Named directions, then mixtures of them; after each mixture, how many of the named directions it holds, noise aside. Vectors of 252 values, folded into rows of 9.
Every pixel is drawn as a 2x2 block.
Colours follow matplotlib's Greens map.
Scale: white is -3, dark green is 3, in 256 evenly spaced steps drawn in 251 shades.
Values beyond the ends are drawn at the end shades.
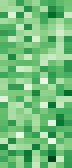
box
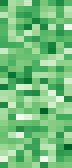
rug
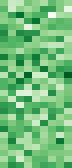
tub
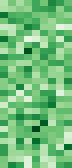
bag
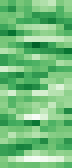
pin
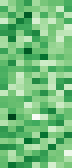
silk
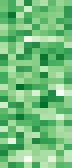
four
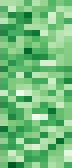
two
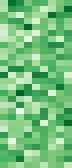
one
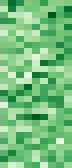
three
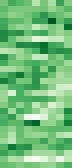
one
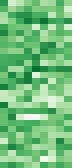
four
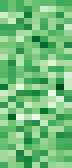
four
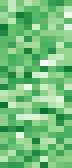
four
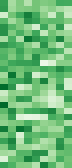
four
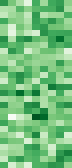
three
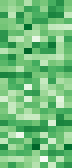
four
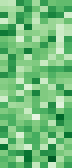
two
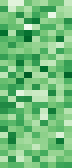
one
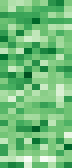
four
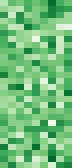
two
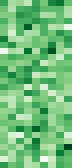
two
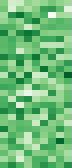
one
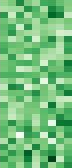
one
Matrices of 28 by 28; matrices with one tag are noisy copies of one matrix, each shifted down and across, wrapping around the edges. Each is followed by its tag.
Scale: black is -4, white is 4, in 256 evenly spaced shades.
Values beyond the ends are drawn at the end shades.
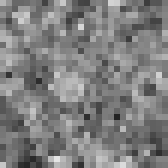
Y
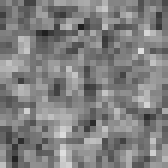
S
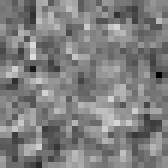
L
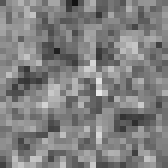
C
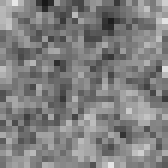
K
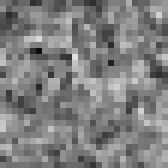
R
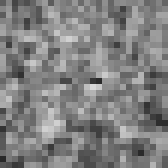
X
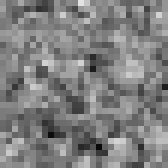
Y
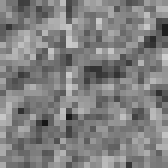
C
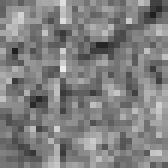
C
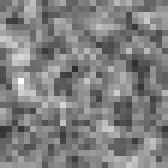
S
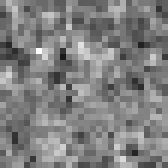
Y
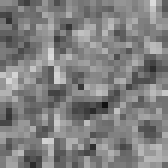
C
